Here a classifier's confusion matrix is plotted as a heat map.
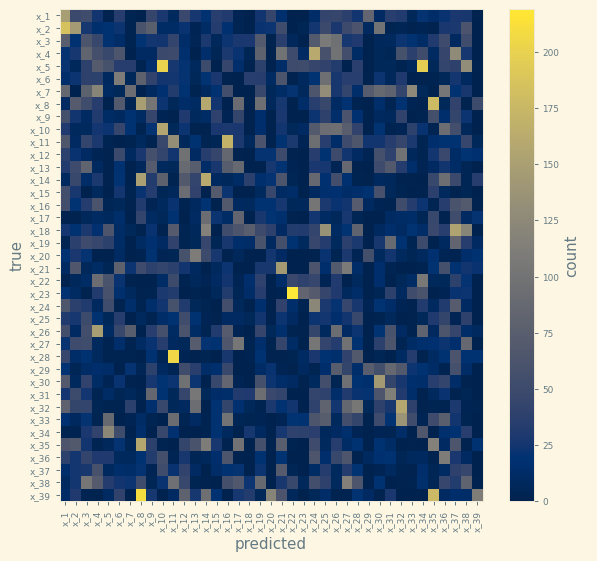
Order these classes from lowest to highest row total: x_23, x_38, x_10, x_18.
x_23, x_10, x_38, x_18
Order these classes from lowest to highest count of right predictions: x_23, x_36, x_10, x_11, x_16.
x_16, x_23, x_36, x_11, x_10
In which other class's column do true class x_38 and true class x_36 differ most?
x_11
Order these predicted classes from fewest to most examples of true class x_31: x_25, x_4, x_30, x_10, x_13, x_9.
x_4, x_10, x_25, x_30, x_9, x_13
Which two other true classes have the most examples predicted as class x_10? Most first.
x_5, x_14
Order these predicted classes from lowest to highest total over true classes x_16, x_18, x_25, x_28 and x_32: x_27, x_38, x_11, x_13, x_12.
x_12, x_13, x_27, x_38, x_11
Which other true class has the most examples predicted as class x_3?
x_38
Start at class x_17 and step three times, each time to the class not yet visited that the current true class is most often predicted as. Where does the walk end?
x_35
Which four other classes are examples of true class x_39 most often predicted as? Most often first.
x_8, x_35, x_20, x_14
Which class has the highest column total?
x_24
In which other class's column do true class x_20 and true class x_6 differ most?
x_13
